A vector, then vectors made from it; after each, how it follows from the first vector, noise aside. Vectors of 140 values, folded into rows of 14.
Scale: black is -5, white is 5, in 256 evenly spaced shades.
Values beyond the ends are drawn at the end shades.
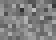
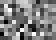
reversed, scaled up.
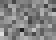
reversed, negated.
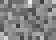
wrapped around, negated.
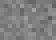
shrunk.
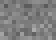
reversed, negated, shrunk.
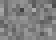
shrunk.
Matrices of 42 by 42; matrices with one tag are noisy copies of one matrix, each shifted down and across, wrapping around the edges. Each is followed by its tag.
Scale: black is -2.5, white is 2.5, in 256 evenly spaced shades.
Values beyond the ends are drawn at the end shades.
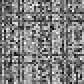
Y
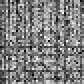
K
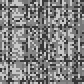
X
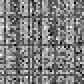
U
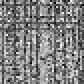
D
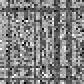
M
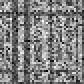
M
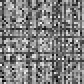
K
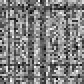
M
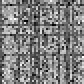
X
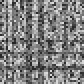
M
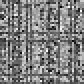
Y
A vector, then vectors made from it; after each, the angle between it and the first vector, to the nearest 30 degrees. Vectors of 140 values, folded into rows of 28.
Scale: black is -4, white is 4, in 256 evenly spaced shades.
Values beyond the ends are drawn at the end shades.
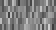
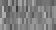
90 degrees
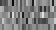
120 degrees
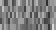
150 degrees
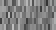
150 degrees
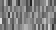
30 degrees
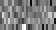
60 degrees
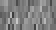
60 degrees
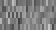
30 degrees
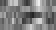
90 degrees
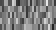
30 degrees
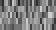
30 degrees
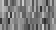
150 degrees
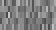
150 degrees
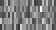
60 degrees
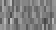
120 degrees
